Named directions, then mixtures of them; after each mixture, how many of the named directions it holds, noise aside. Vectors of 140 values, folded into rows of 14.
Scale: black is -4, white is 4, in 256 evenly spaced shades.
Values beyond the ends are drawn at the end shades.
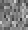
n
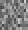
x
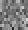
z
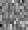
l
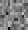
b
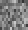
four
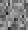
one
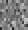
three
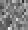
three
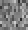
two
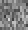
two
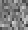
two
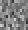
four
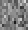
four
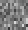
four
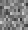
three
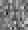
four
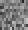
four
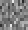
one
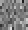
three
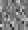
two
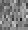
one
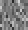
two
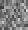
two
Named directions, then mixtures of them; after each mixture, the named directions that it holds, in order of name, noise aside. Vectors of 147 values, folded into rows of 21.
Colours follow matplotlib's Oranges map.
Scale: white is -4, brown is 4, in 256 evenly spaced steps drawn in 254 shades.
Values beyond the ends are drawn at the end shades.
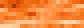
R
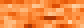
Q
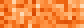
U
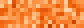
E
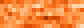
Q, U.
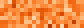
E.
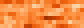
Q.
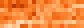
R, U.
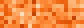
U.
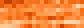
Q, R.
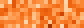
E.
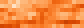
R.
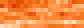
R.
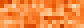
E, Q.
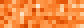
Q, U.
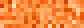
E.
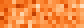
R, U.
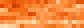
R.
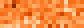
E, R.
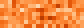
E, Q.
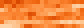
Q, R.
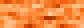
Q.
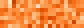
E, Q.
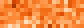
E, R.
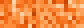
E, U.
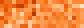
R, U.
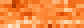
E, R.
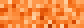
E.
